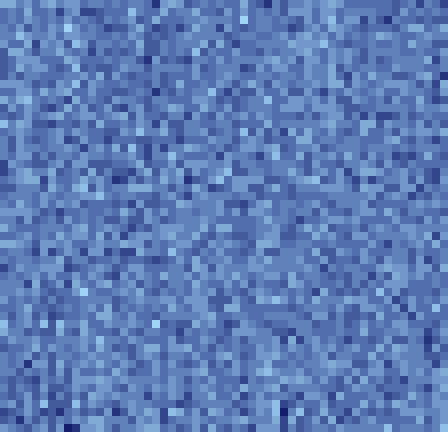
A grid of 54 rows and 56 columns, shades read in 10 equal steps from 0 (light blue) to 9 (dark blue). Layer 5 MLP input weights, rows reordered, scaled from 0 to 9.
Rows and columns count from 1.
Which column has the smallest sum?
25
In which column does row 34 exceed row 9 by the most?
10
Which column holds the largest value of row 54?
9
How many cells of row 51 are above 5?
11
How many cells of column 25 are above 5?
2
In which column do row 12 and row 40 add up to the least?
27
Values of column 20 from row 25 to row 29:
6 6 5 4 4
